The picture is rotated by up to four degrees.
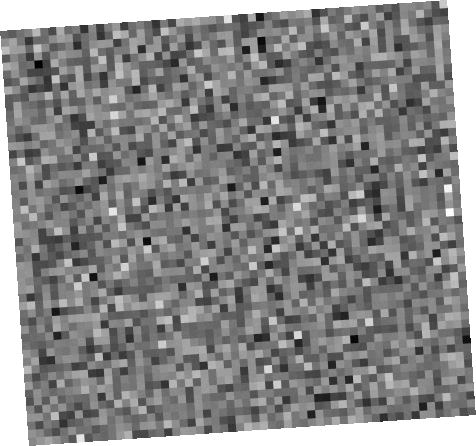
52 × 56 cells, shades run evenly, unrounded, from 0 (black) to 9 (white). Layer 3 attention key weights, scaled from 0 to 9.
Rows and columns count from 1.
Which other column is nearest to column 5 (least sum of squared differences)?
6
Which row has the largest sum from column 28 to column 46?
28
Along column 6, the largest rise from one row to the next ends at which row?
9
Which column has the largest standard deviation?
33
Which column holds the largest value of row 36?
18
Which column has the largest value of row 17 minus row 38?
11
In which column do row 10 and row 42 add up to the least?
42
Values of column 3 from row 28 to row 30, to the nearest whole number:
6 2 3
